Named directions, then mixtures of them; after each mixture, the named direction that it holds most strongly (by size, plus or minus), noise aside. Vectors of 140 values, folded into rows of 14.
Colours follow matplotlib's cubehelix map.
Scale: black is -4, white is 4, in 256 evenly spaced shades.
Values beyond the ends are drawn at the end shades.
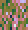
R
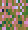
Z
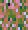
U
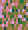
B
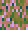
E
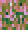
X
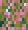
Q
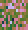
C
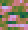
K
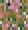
U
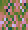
Q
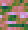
K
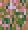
C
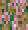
R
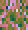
E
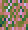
Q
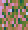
B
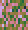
B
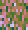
E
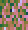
B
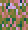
U
